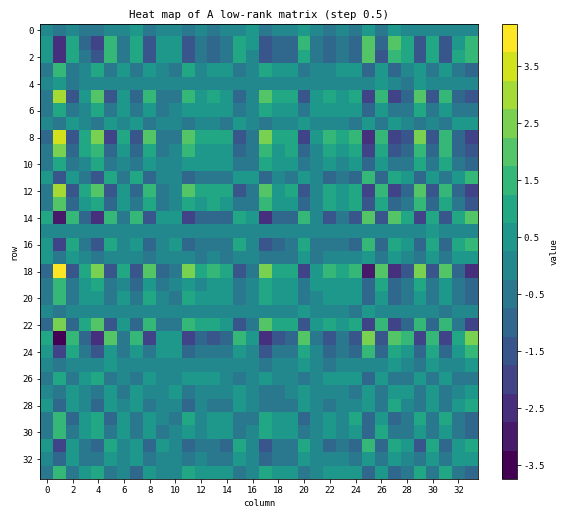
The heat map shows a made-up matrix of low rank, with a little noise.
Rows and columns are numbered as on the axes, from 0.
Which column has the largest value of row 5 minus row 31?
1
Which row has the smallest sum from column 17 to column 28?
14
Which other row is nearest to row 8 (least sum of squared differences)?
18
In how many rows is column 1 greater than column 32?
17
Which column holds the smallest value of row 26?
25
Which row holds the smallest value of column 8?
23
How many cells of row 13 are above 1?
3
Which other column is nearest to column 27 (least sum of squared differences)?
33
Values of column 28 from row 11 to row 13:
0.5 -1 -0.5
